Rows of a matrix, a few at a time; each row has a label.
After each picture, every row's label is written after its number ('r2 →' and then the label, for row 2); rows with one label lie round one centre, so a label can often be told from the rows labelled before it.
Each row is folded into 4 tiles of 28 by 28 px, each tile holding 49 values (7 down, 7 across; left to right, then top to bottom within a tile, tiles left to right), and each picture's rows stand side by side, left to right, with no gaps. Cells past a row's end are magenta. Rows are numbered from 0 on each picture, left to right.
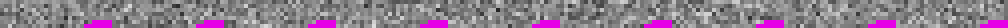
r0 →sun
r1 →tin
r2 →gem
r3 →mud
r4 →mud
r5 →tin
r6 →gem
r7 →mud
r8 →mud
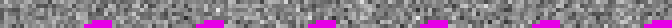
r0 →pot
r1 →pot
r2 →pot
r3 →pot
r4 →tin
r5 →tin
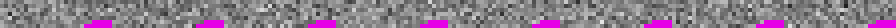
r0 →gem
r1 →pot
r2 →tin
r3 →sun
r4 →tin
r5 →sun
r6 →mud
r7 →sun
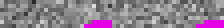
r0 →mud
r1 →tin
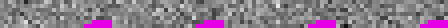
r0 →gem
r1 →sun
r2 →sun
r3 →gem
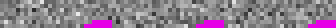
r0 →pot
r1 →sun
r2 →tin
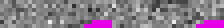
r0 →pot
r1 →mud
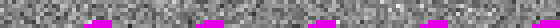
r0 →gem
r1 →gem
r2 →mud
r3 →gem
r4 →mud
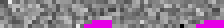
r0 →tin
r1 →mud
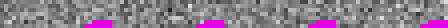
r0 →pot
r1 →mud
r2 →mud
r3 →gem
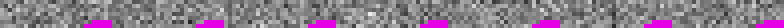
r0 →tin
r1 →gem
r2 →sun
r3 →sun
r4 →mud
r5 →pot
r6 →tin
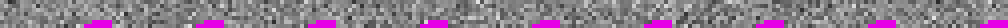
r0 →mud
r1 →tin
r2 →tin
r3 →tin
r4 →pot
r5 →sun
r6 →tin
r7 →mud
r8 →mud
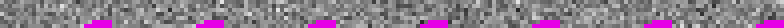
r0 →gem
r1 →gem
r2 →gem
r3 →tin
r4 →pot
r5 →sun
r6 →tin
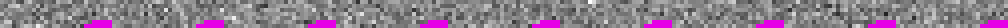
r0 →tin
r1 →gem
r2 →sun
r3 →pot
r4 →tin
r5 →pot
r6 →pot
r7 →pot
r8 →sun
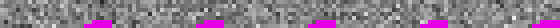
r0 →gem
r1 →pot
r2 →pot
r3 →gem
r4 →tin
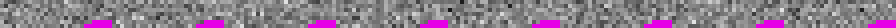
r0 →sun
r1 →pot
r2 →gem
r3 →sun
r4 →mud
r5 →tin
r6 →gem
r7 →mud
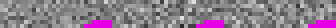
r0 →tin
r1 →tin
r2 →mud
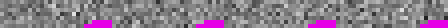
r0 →gem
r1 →tin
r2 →gem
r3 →pot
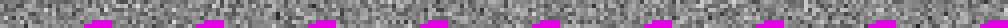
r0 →mud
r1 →mud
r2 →sun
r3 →gem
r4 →gem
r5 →sun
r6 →pot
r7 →mud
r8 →mud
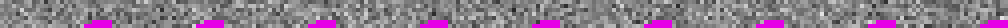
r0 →mud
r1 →mud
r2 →gem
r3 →pot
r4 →pot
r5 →gem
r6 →gem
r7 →gem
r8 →tin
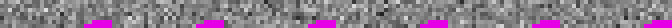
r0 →gem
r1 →gem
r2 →mud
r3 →tin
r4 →gem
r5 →sun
